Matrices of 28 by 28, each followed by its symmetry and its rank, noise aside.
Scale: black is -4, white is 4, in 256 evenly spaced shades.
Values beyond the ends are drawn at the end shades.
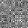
symmetric, rank three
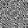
symmetric, rank four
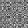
no symmetry, rank four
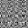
no symmetry, rank three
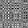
antisymmetric, rank two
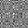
no symmetry, rank three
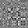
symmetric, rank three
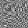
symmetric, rank four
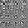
no symmetry, rank three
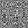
no symmetry, rank four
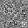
symmetric, rank four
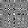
symmetric, rank two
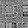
symmetric, rank three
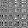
antisymmetric, rank two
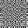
no symmetry, rank three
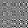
no symmetry, rank two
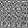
no symmetry, rank three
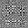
no symmetry, rank three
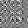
no symmetry, rank three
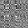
no symmetry, rank two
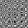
symmetric, rank two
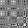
symmetric, rank two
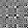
symmetric, rank two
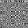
no symmetry, rank three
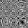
symmetric, rank three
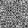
no symmetry, rank four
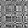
antisymmetric, rank two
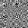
no symmetry, rank four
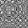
symmetric, rank four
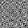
symmetric, rank four
